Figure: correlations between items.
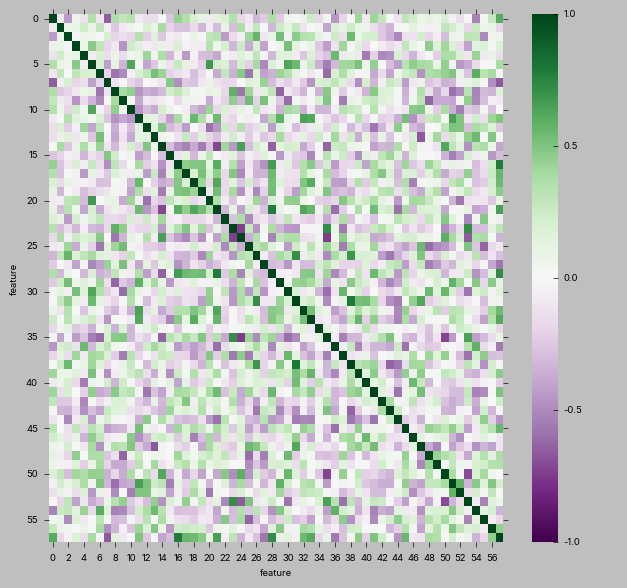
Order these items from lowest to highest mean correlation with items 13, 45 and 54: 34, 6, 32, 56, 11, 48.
34, 32, 48, 11, 56, 6
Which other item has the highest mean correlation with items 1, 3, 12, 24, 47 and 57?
50
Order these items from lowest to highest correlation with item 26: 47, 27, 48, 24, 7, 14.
48, 27, 7, 14, 24, 47
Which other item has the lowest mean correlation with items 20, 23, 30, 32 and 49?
27
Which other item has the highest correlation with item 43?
35
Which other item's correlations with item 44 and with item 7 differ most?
2
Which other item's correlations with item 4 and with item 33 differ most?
21
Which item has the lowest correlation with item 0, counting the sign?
7
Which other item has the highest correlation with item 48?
30
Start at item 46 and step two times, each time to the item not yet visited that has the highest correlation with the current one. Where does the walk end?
31
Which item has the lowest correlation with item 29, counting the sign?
8
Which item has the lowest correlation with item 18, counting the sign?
46
